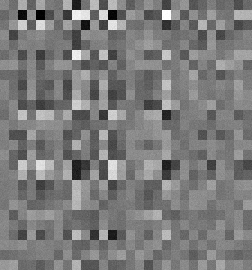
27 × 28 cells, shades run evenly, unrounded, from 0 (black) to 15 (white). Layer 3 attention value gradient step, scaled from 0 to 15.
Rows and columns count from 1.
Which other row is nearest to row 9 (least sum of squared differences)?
10
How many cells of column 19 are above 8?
14
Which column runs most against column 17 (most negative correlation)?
9
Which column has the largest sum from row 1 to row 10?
19
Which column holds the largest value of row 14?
12
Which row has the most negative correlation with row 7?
8
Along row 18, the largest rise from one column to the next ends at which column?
13
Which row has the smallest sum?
4
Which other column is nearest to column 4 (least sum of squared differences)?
15
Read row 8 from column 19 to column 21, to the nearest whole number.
9 7 8
